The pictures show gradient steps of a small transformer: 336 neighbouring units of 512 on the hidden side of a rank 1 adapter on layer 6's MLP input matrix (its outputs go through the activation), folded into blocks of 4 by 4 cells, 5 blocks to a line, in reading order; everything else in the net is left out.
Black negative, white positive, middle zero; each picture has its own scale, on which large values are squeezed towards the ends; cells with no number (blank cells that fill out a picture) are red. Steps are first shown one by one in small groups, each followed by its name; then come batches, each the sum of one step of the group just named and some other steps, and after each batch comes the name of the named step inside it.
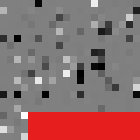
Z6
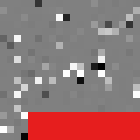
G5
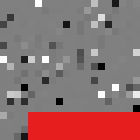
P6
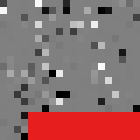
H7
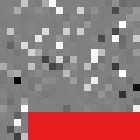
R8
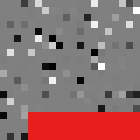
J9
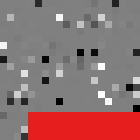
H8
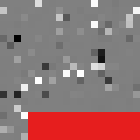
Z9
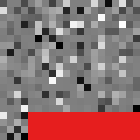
H7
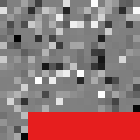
Z9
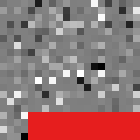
G5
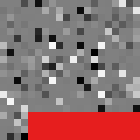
J9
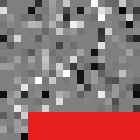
Z6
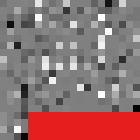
P6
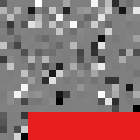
H8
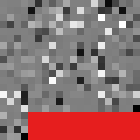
H8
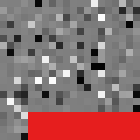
Z6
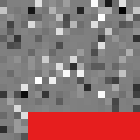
Z9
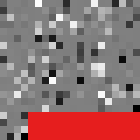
H8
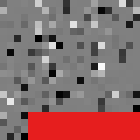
H7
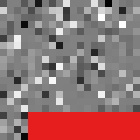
J9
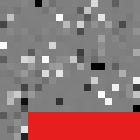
H8
